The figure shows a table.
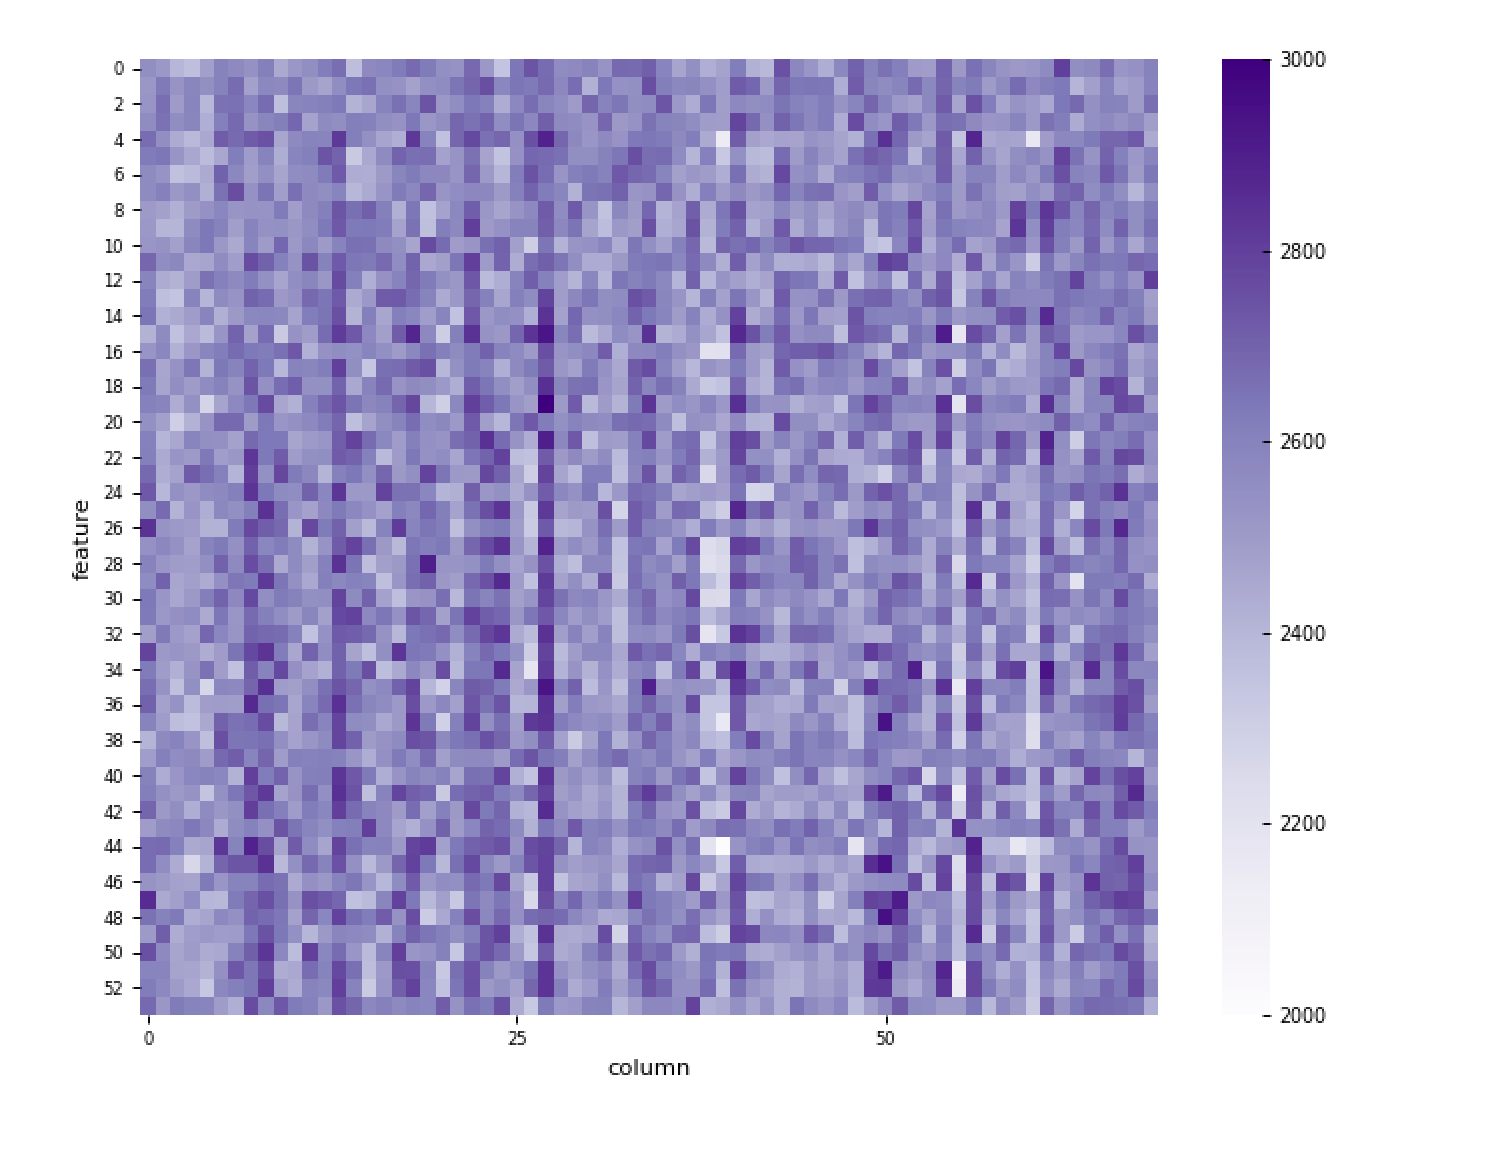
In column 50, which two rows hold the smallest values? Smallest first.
23, 10
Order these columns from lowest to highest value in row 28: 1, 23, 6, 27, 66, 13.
1, 6, 23, 66, 27, 13
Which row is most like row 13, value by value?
17
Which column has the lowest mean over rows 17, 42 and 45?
55
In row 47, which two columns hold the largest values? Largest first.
51, 0
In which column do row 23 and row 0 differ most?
26
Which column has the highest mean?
27
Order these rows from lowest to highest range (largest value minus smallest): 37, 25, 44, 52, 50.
50, 25, 52, 37, 44
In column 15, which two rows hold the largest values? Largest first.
43, 34
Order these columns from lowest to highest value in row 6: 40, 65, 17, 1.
1, 17, 40, 65
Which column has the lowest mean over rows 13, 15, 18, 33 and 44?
39
